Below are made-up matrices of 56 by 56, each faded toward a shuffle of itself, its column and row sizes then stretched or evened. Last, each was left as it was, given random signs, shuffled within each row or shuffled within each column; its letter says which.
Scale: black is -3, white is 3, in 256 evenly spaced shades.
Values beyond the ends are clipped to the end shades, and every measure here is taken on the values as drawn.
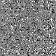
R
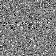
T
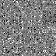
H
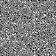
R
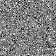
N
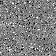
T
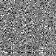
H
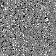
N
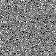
T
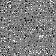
H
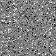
N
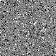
N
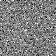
T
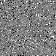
T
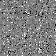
R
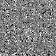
R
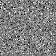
T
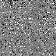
R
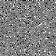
H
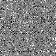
R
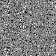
N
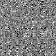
H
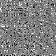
H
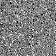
N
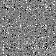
R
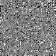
R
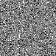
N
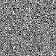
H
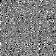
R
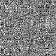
H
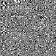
H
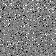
T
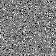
N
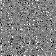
R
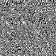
H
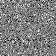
T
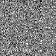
H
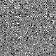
H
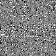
R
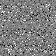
T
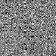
H
